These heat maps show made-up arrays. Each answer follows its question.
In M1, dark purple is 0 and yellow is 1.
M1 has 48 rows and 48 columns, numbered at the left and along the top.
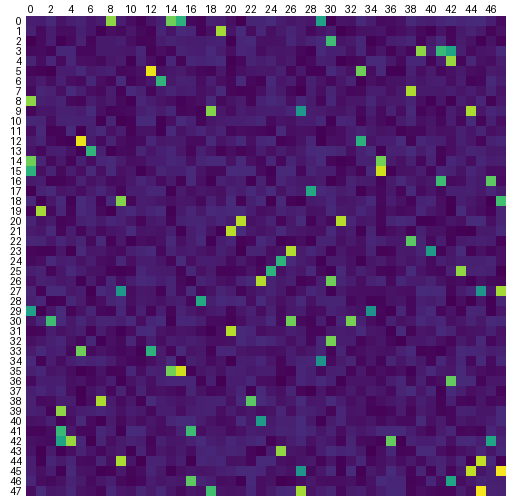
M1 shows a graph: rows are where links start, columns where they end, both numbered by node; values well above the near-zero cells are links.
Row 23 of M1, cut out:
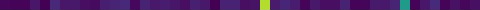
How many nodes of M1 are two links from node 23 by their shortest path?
1
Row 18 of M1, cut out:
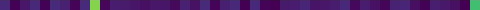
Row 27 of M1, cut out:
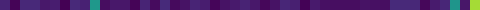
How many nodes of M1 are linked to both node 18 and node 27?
2
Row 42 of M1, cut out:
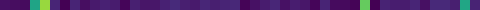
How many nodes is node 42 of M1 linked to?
4
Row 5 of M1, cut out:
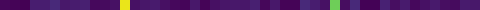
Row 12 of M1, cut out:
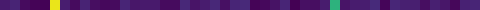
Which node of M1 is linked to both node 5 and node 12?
node 33
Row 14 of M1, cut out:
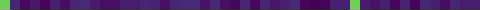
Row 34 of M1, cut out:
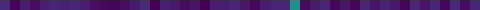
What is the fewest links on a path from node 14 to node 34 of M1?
3
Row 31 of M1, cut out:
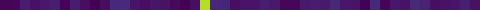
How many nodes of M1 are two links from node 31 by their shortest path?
1
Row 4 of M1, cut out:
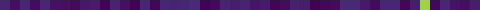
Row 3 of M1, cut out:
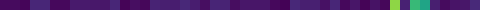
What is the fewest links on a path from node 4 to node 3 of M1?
2
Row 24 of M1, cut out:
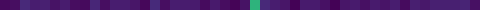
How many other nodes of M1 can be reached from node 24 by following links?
2
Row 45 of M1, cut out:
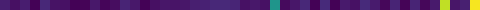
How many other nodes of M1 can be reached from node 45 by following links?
5
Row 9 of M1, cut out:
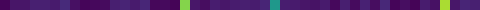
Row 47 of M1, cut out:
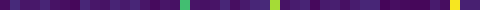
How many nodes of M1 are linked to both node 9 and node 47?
2
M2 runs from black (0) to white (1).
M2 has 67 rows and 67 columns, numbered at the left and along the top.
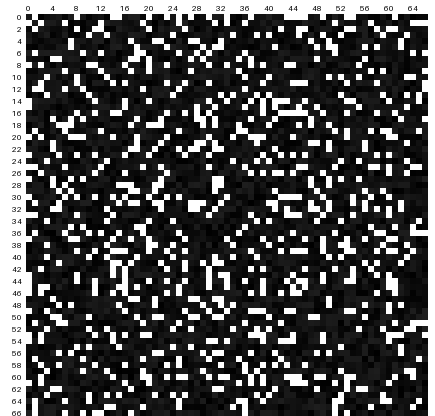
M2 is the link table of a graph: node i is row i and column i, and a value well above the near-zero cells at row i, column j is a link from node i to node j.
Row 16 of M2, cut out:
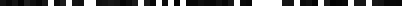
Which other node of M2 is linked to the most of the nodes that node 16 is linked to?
node 39
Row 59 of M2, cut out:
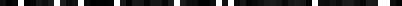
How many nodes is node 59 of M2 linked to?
10
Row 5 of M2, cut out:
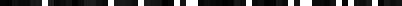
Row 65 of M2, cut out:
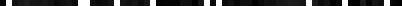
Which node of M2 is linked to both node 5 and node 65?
node 51
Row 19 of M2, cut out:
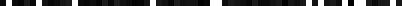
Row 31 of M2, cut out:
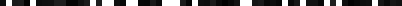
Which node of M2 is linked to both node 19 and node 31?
node 1
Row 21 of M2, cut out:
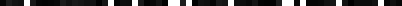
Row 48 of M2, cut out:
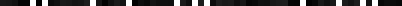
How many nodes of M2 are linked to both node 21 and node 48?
3
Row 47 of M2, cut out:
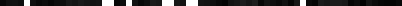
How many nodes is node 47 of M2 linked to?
9
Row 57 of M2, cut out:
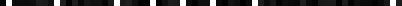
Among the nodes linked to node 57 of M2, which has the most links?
node 30
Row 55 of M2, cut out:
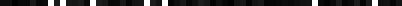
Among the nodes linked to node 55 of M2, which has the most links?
node 8
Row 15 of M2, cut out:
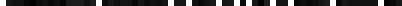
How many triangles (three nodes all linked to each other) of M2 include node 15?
7
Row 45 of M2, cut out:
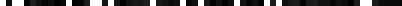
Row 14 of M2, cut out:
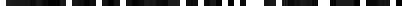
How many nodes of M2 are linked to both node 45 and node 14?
8
